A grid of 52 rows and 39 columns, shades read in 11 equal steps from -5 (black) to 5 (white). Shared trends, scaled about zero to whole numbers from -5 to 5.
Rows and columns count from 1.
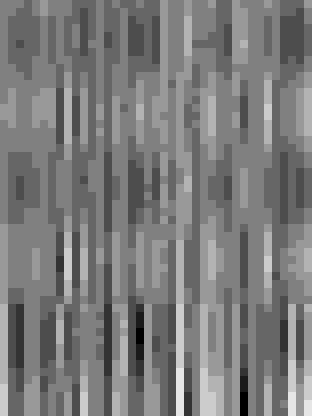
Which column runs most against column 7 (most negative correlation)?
8
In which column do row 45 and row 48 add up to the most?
23
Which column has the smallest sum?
14
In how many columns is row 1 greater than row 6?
21
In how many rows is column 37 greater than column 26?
4
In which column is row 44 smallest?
18
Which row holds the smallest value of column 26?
6
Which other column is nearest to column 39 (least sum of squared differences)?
27
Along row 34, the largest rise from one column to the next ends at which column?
9
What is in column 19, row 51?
1
